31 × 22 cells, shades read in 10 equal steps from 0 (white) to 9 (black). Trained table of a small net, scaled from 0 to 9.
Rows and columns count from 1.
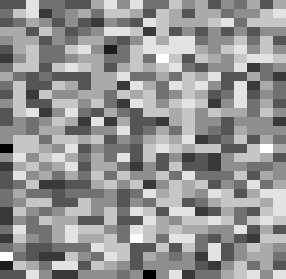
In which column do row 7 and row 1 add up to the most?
1
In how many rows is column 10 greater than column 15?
16
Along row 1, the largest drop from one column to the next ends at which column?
3
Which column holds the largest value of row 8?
20
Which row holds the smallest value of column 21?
17
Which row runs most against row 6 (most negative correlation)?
4
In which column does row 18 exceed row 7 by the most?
13
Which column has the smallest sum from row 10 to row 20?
2
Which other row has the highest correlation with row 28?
9
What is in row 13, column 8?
6
